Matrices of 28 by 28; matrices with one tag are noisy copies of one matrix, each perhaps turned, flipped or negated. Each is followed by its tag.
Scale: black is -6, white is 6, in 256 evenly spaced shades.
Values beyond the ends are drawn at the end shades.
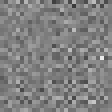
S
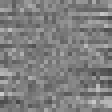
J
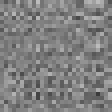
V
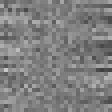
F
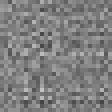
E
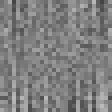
J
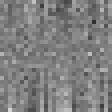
F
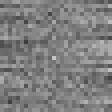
F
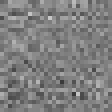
V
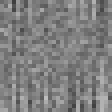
J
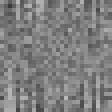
J
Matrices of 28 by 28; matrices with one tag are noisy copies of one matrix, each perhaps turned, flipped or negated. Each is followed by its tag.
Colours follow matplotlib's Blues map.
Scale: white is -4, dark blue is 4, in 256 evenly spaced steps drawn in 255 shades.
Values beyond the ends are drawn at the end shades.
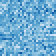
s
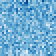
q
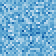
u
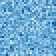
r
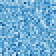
r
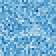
u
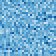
r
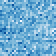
q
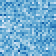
q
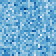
s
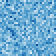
r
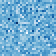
u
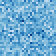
u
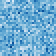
s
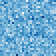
u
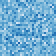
u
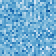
s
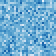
s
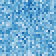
q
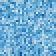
s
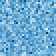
r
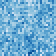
q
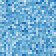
r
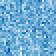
s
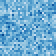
s
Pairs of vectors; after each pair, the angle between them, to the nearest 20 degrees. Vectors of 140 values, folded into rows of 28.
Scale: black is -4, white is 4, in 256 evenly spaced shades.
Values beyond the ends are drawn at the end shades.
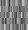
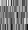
120 degrees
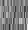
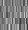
140 degrees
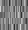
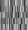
140 degrees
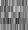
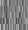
60 degrees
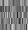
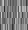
120 degrees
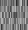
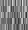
100 degrees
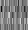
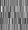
140 degrees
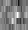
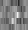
20 degrees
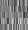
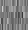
120 degrees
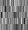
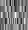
140 degrees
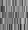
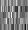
100 degrees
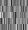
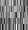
60 degrees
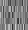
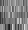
140 degrees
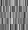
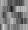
100 degrees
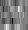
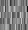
80 degrees
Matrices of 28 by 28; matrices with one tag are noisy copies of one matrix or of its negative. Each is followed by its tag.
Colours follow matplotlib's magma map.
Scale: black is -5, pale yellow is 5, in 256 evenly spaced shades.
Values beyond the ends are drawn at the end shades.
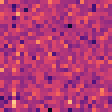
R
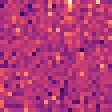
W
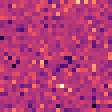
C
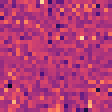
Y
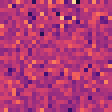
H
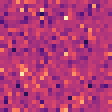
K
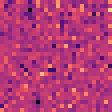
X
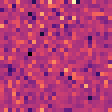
H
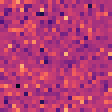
K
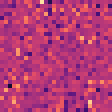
Y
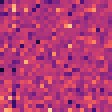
R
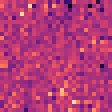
W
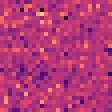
K
